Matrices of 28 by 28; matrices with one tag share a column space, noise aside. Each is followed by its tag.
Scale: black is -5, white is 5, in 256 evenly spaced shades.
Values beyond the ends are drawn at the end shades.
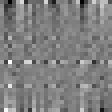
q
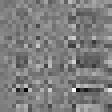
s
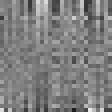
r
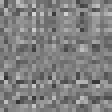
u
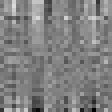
r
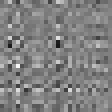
s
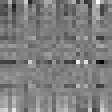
q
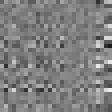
s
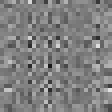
s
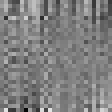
r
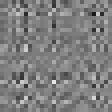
u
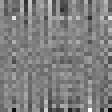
r
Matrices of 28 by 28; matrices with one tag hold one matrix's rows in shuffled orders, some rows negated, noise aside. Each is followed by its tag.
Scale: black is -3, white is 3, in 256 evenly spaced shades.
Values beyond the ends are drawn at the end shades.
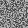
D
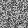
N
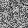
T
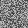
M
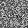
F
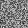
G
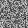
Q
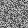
M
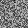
G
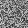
G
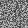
M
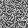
N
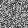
G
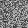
T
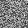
G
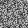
D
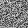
M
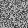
Q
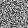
N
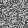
T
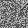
Q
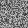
Q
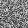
T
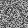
D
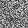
F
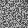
G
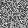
N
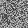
D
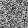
M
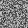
T
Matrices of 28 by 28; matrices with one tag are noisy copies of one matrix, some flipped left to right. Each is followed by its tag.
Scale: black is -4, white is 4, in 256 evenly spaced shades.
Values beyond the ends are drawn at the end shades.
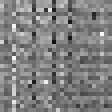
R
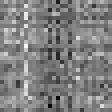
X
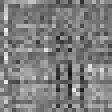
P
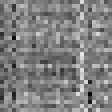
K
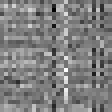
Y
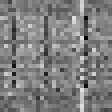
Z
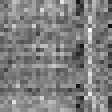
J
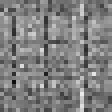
Z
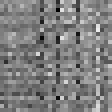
R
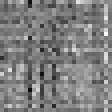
P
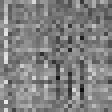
P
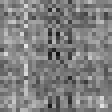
X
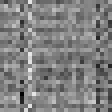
K
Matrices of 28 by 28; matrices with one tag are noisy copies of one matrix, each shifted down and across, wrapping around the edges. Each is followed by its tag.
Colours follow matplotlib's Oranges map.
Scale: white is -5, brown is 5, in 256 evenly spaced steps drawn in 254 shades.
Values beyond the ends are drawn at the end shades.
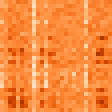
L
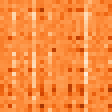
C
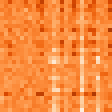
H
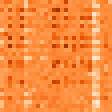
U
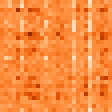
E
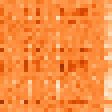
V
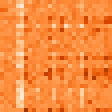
V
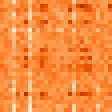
E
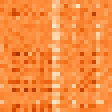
U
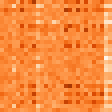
U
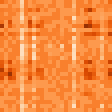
L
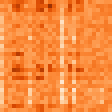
L
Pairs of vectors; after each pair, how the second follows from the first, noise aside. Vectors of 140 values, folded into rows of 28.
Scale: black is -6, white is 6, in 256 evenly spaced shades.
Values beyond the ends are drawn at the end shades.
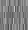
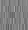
shrunk.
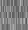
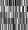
wrapped around, scaled up.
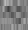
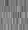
wrapped around, partly zeroed.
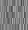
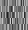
scaled up.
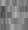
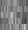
reversed.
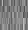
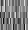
reversed, scaled up.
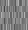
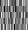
scaled up.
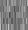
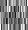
scaled up.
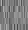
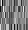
scaled up.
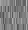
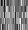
wrapped around, negated, scaled up.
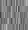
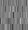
wrapped around, partly zeroed.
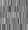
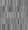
shrunk.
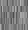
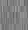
shrunk.
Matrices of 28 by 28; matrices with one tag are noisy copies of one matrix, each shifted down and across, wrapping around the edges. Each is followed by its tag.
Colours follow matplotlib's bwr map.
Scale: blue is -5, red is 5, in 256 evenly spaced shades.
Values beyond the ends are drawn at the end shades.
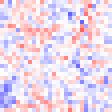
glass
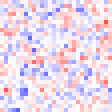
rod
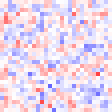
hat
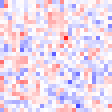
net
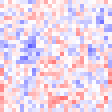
glass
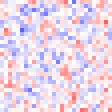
rod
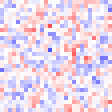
rod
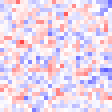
hat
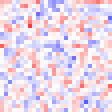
hat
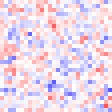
net
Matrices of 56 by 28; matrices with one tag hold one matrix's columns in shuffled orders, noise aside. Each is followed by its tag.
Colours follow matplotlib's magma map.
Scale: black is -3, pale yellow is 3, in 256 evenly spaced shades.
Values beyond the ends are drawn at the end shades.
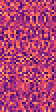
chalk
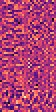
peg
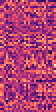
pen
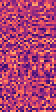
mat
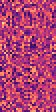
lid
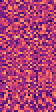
peg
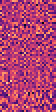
peg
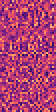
lid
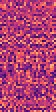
mat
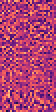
peg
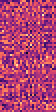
pen
